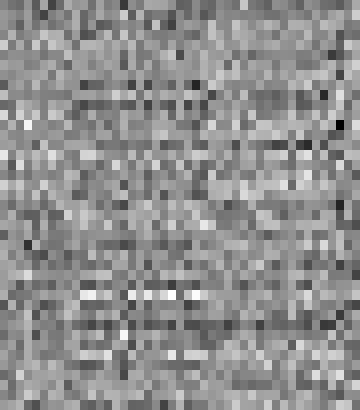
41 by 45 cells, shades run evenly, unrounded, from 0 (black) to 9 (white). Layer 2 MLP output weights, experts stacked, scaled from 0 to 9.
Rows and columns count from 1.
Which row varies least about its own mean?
24
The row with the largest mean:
30
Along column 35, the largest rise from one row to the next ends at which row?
16
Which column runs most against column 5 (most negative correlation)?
10
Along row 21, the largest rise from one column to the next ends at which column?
44
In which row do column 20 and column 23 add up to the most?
17
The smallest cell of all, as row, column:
13, 43
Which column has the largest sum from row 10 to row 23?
1
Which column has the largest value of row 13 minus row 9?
4
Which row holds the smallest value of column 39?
15
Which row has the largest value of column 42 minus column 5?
34
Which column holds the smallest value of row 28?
45
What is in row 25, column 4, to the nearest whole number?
2
